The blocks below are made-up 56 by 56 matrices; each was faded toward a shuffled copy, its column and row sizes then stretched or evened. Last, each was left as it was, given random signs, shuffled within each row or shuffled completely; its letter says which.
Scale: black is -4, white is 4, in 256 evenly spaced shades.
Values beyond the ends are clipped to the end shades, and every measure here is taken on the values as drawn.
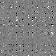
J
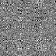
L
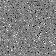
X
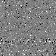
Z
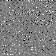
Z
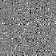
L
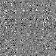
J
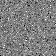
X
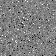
X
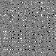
L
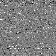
Z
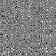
L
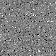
Z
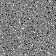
X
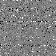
Z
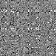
L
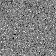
X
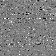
Z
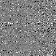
J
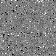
Z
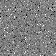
X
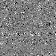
Z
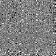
L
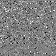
Z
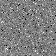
X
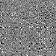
L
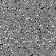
Z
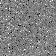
X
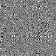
L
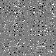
J
